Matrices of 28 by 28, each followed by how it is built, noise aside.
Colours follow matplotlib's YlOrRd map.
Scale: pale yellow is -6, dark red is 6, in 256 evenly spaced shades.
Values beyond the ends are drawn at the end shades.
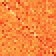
diagonal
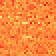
uneven rows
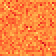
diagonal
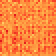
blocks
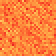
Toeplitz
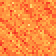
Toeplitz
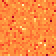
sparse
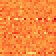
uneven rows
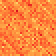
Toeplitz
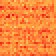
blocks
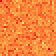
diagonal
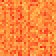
blocks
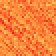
Toeplitz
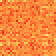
blocks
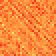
Toeplitz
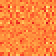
low rank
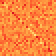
diagonal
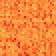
blocks
